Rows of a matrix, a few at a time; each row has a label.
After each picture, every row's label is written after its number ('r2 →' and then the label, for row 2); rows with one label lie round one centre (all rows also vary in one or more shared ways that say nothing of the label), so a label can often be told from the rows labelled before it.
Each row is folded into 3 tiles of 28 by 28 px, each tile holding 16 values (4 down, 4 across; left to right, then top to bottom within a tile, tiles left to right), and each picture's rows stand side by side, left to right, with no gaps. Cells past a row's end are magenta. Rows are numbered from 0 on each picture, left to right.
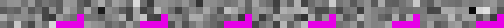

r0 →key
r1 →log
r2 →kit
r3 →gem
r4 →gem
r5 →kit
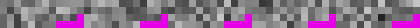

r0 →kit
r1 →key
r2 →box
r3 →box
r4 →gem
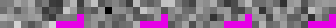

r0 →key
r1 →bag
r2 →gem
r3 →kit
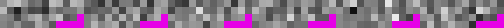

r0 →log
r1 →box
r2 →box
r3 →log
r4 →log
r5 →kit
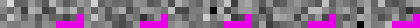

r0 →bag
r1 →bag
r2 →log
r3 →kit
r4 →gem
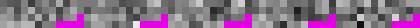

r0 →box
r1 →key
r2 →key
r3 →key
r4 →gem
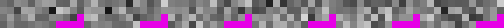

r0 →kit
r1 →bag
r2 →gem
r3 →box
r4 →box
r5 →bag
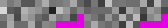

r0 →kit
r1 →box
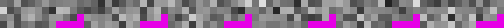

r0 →kit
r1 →box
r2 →gem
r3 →bag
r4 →gem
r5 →box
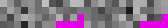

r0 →gem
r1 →log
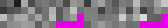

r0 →box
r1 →log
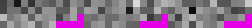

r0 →box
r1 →log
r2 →gem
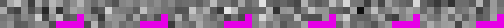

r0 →log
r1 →kit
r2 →kit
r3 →bag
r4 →bag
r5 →box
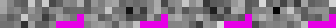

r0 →gem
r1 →key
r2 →key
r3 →bag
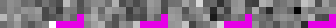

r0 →key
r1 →key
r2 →key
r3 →log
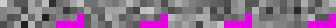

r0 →gem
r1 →kit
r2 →key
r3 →log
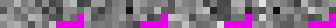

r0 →key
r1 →log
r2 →key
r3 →bag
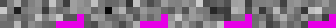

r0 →log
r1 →bag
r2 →key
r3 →kit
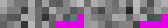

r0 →gem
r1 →log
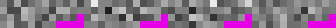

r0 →kit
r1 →bag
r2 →gem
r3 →kit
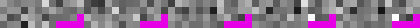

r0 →gem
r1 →box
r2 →log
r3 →log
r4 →log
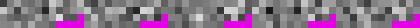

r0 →log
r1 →kit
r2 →kit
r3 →log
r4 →kit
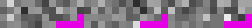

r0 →bag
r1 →key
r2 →log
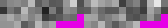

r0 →key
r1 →key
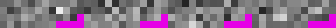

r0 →kit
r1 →box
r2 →box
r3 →kit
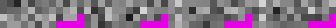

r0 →box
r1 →kit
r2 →bag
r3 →bag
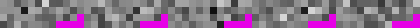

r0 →gem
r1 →kit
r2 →log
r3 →kit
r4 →bag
